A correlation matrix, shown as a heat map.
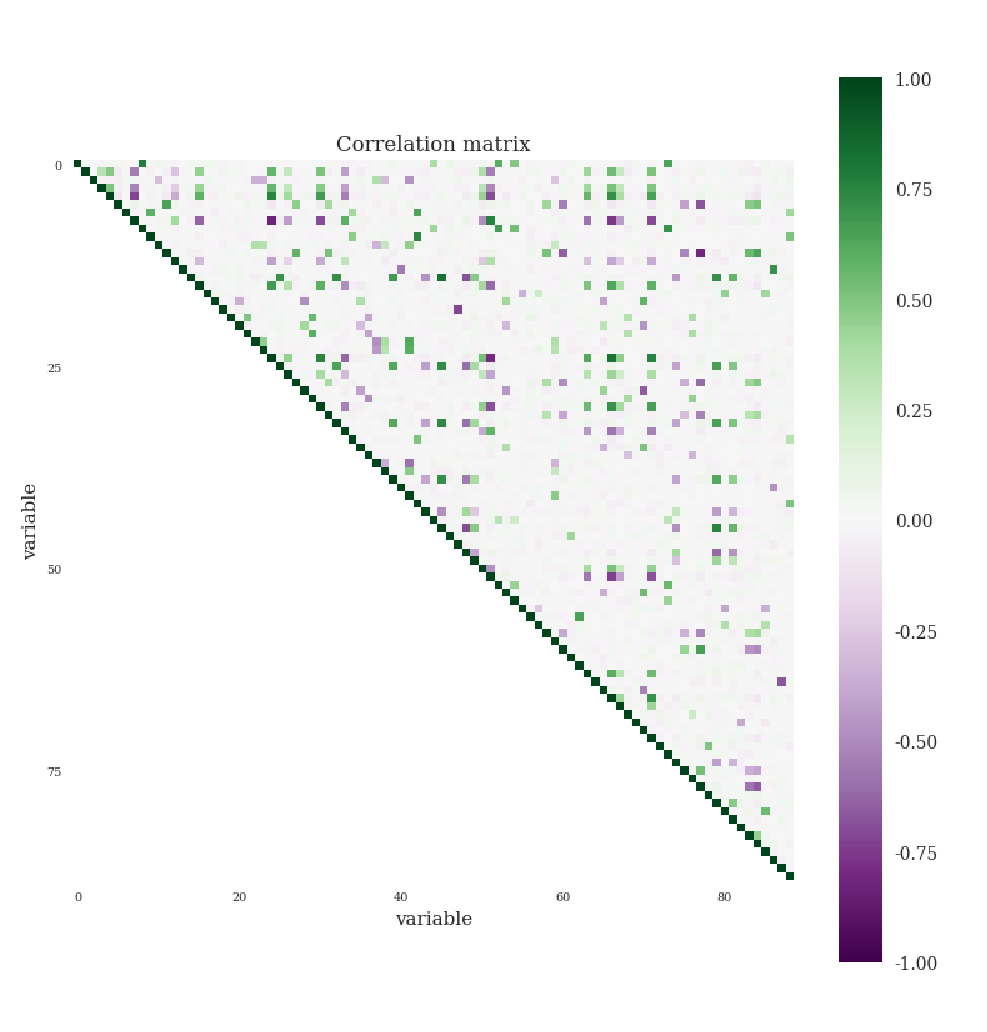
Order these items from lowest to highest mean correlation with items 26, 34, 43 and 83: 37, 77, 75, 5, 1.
77, 75, 37, 1, 5
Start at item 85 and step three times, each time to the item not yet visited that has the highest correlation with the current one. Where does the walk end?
57
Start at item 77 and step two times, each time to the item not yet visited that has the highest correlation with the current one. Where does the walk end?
75
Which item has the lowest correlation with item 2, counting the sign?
41
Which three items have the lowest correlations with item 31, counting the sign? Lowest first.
77, 60, 75
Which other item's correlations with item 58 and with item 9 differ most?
42
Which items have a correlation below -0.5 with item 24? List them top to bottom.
7, 33, 51
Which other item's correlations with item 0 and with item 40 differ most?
8
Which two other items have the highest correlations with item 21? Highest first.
29, 19
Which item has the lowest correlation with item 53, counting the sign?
28
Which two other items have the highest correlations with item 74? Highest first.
48, 43
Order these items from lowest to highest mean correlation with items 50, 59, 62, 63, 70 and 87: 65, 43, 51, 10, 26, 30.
51, 65, 43, 10, 26, 30
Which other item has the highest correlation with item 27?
11
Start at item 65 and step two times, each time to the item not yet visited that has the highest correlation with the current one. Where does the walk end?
20
